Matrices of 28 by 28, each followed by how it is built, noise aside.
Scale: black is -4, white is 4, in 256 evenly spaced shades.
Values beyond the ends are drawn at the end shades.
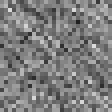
Toeplitz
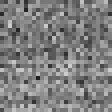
blocks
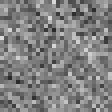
Toeplitz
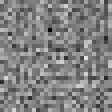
blocks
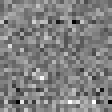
uneven rows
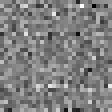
uneven rows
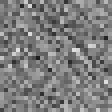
Toeplitz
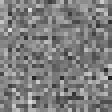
blocks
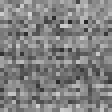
blocks
